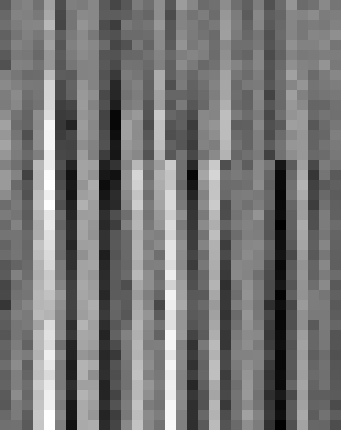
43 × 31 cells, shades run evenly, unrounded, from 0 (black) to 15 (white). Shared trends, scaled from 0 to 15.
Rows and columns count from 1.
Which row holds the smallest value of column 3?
18
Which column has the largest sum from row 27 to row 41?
16
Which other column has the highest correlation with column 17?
11
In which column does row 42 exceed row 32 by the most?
5
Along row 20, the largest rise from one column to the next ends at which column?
8
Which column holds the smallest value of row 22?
26
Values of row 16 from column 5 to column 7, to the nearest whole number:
14 4 4
